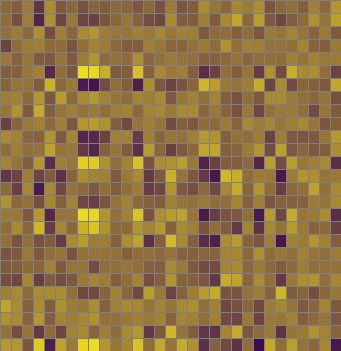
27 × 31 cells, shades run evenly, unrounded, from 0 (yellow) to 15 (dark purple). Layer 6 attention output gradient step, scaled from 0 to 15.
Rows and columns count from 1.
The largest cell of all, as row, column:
27, 24
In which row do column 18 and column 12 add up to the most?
10
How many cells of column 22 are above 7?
17
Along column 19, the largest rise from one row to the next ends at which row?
13
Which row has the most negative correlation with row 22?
23
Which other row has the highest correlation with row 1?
2
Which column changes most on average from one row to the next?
9
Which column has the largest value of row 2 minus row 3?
4
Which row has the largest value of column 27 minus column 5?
7
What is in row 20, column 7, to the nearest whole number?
10
